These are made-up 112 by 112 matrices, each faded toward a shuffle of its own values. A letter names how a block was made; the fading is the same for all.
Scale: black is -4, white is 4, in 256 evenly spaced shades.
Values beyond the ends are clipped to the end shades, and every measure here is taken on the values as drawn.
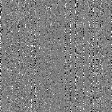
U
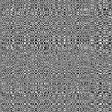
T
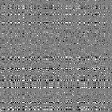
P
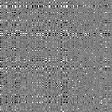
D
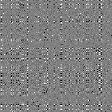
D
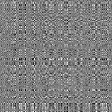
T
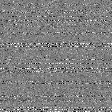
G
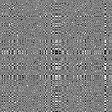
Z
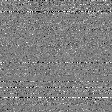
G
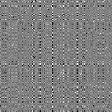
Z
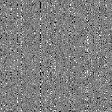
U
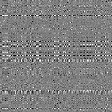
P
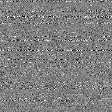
G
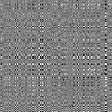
Z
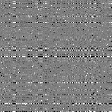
P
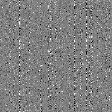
U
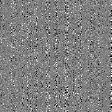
U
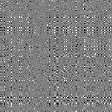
D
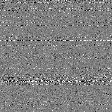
G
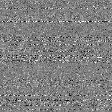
G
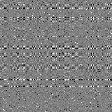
P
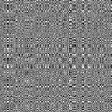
T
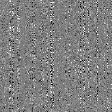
U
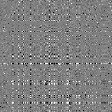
D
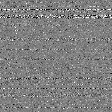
G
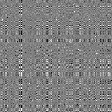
Z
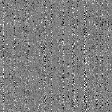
U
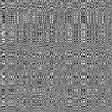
T
